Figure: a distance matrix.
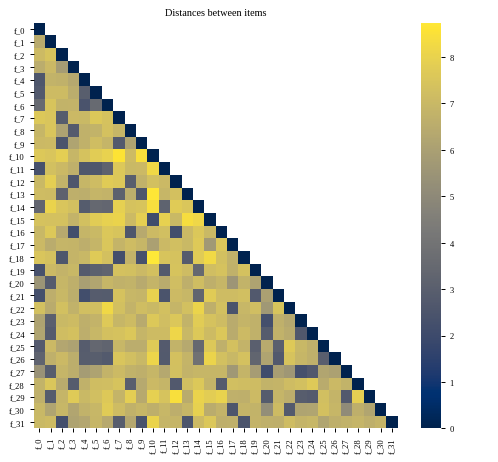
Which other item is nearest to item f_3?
f_16
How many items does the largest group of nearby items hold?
10
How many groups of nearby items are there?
6
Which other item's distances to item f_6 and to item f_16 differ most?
f_12
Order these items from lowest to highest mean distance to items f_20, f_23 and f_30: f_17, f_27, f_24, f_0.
f_27, f_24, f_17, f_0
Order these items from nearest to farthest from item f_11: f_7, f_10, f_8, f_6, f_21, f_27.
f_21, f_6, f_27, f_8, f_7, f_10
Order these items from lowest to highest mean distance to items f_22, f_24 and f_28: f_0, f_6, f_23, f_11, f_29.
f_23, f_29, f_0, f_11, f_6
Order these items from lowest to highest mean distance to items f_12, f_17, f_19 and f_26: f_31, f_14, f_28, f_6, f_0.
f_0, f_6, f_14, f_28, f_31
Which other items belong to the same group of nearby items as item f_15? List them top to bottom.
f_10
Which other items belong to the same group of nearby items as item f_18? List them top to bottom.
f_2, f_7, f_9, f_13, f_31
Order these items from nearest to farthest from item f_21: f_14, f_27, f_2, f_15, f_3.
f_14, f_27, f_3, f_2, f_15
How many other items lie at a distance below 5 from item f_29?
5
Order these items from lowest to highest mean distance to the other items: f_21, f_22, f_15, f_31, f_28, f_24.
f_21, f_31, f_24, f_28, f_22, f_15
